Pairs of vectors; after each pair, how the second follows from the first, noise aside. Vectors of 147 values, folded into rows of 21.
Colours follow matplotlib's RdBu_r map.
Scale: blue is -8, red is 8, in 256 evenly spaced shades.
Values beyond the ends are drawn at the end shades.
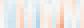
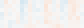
reversed, negated, shrunk.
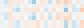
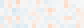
reversed, negated, shrunk.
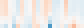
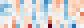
negated, scaled up.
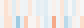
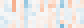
wrapped around.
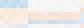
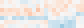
wrapped around.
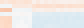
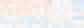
reversed, negated, shrunk.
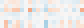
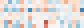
negated, scaled up.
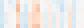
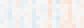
wrapped around, shrunk.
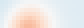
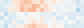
wrapped around.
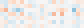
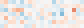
negated.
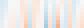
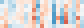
wrapped around, scaled up.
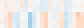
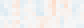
reversed, negated, shrunk.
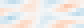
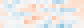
wrapped around.
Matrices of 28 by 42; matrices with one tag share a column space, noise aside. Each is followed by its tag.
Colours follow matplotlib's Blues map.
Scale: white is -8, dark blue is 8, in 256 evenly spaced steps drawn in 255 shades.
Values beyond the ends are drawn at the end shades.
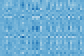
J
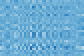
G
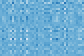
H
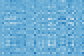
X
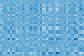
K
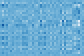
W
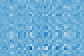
G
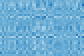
J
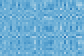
J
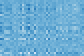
K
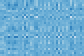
J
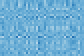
J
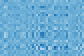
G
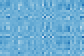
J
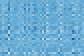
K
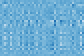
W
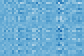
H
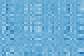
K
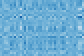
J
